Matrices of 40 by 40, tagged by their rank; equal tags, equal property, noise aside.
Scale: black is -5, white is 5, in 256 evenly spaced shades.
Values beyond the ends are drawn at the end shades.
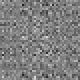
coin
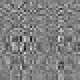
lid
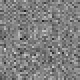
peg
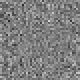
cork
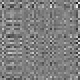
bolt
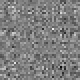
peg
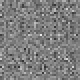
cork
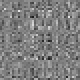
lid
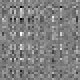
bolt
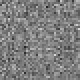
cork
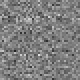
peg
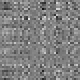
lid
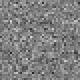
peg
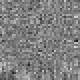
peg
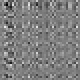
bolt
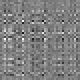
bolt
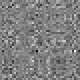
coin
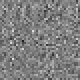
cork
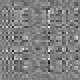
bolt
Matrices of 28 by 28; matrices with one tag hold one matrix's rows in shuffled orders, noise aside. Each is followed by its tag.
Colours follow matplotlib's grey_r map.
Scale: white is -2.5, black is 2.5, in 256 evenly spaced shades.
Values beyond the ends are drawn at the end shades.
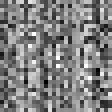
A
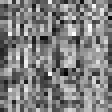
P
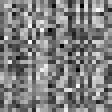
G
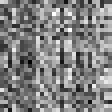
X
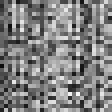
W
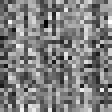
A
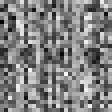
A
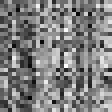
X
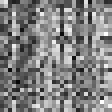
X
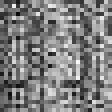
W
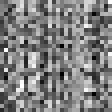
A
